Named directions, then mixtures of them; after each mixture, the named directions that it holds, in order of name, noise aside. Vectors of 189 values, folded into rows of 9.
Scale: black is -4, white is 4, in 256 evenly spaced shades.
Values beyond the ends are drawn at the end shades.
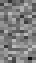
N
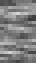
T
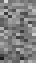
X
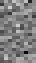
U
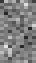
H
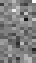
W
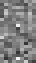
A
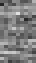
N, T, W.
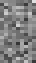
A, W.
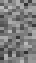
H, U, X.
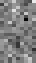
W.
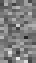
A, H, N.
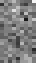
W.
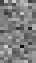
H, U.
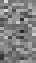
X.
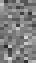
A, H.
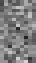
A, H, N.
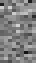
T, U.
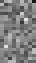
H, N, W.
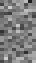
U.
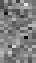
H, N.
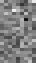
H, U, W.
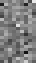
A, U, W.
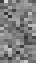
A, H, X.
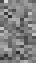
A, H, X.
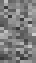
A, X.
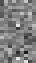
A, H, U.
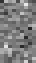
H.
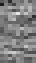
N, T, U.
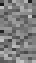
N, U.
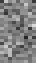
H.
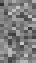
H, N, W.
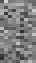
X.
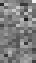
A, W.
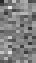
H, T, U.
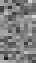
A, T, U.
